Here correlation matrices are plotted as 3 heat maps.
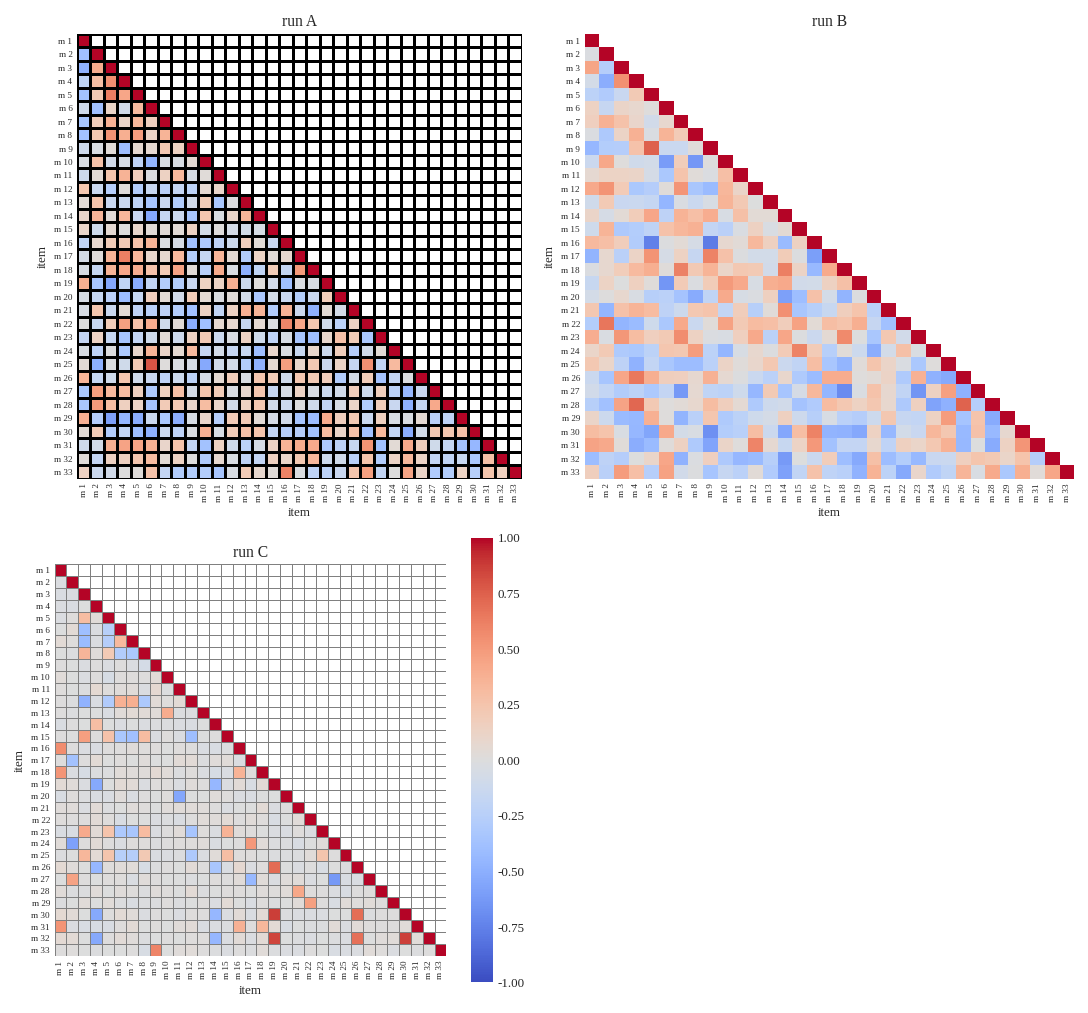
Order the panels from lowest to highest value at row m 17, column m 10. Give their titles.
run A, run C, run B
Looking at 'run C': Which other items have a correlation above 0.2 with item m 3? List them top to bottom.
m 5, m 8, m 15, m 23, m 25
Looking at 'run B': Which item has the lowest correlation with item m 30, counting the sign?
m 9
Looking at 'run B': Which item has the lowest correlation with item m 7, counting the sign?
m 27
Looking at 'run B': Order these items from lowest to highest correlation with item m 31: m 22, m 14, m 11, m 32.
m 32, m 14, m 11, m 22
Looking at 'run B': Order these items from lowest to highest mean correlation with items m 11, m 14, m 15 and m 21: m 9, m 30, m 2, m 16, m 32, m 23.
m 32, m 30, m 16, m 2, m 9, m 23
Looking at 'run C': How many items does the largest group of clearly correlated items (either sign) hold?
9
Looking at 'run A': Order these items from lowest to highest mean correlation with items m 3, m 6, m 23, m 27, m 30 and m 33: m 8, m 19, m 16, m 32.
m 19, m 32, m 8, m 16
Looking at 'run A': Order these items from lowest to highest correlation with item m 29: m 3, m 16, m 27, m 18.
m 3, m 18, m 27, m 16
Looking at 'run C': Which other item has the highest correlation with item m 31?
m 1
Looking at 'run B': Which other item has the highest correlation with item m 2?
m 22
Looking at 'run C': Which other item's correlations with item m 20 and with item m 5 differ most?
m 11
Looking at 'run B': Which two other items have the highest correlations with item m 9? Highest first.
m 5, m 17
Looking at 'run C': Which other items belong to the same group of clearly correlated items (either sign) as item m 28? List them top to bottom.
m 21
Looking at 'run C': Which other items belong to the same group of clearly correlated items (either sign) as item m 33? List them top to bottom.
m 9
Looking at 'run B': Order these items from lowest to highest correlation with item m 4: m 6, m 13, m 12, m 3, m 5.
m 12, m 13, m 6, m 5, m 3
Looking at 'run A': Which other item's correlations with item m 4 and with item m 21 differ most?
m 18
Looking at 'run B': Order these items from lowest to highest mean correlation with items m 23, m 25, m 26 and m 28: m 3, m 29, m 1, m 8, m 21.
m 29, m 8, m 1, m 21, m 3
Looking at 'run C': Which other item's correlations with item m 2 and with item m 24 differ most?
m 27
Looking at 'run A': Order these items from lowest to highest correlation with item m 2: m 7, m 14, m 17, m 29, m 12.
m 29, m 12, m 17, m 7, m 14
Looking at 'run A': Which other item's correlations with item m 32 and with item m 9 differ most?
m 22
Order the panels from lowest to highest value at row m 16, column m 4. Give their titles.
run B, run C, run A
